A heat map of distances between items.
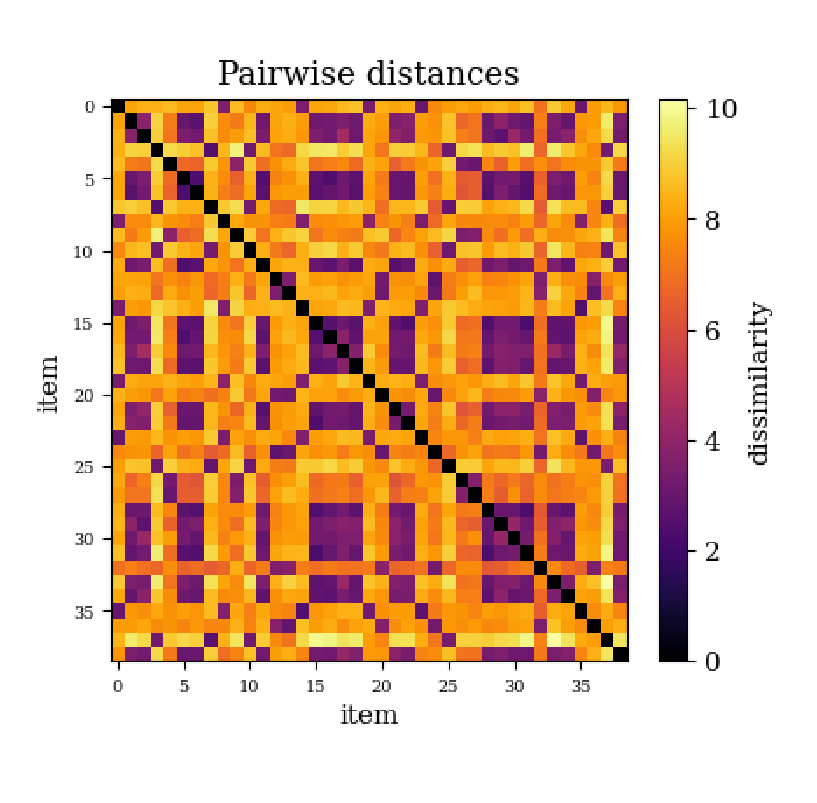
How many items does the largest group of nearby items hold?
18
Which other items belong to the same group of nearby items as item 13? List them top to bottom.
12, 20, 24, 32, 36
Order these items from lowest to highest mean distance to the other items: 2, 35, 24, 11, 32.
11, 2, 32, 24, 35
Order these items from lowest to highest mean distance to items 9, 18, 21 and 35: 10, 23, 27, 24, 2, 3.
2, 27, 23, 24, 10, 3
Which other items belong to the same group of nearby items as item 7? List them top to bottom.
3, 10, 25, 37
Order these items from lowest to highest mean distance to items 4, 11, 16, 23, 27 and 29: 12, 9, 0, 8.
9, 8, 0, 12
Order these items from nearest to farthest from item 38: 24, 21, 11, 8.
11, 21, 8, 24
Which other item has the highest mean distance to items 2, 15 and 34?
37
